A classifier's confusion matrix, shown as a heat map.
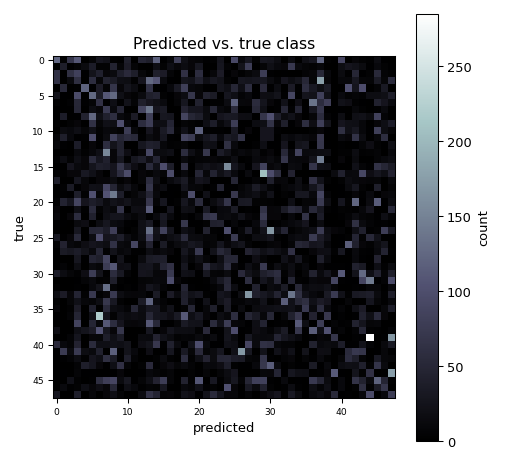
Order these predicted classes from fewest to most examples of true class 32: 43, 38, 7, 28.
43, 38, 28, 7
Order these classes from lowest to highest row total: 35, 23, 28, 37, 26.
23, 28, 35, 26, 37
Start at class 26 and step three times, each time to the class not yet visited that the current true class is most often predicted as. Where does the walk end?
5
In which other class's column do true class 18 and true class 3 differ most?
37
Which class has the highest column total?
13
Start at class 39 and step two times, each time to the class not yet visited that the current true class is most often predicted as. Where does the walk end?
47
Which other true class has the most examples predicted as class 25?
6
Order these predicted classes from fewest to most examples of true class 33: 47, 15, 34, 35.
15, 35, 47, 34
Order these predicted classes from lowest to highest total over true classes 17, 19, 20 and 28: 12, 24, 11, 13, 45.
11, 12, 24, 45, 13
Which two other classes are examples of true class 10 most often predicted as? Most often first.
20, 45
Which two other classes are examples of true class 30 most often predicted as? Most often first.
43, 40
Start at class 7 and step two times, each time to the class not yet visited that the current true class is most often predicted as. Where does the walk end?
34
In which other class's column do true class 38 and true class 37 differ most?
36
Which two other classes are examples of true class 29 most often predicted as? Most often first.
8, 7
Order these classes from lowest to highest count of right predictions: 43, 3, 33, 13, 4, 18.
18, 43, 3, 13, 4, 33
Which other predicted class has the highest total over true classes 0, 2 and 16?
29
